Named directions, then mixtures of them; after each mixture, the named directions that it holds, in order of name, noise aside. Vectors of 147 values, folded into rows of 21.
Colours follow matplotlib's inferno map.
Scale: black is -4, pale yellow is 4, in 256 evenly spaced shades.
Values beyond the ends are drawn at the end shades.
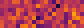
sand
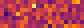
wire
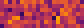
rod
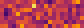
wire.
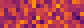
rod, sand, wire.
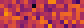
wire.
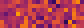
sand, wire.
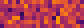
rod.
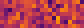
rod, sand, wire.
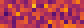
wire.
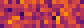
rod.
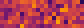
rod, sand, wire.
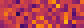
sand, wire.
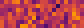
sand.
